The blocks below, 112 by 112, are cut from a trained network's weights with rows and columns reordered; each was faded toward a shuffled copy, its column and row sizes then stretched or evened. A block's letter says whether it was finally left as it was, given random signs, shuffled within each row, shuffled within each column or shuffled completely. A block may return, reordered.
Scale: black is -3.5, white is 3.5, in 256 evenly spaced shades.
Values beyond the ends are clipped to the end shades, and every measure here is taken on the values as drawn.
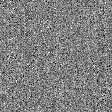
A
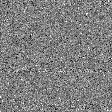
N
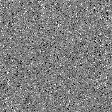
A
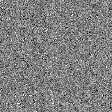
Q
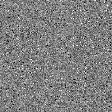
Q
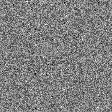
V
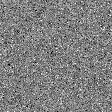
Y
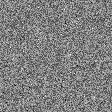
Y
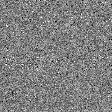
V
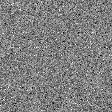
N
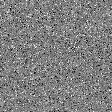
Y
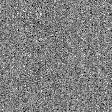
A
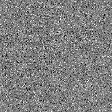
Q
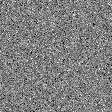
Y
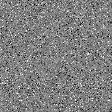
V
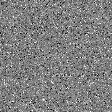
N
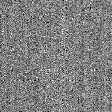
Q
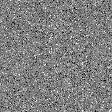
A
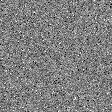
Y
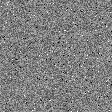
Y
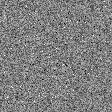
Y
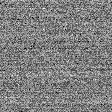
N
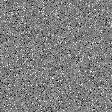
A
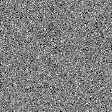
V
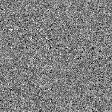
V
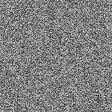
A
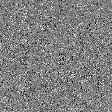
Q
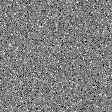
Y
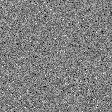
Y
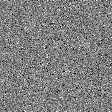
N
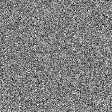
V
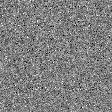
N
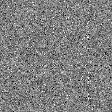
V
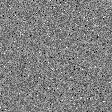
Y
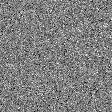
Y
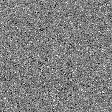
Y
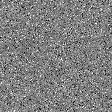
Y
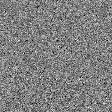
N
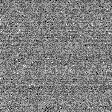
Q
